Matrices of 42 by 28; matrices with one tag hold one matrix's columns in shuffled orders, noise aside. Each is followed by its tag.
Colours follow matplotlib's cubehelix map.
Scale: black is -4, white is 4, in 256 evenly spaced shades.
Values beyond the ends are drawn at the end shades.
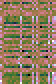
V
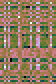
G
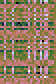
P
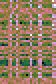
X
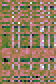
G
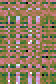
V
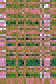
X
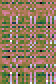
V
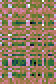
X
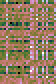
P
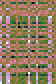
V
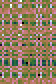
X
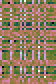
P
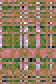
G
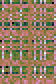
P
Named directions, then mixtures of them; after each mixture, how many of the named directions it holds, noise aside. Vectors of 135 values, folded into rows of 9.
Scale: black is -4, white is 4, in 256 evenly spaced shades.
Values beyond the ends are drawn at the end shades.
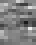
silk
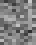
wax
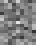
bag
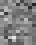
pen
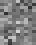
two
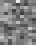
four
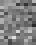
three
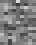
four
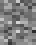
two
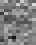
two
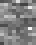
two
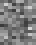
four
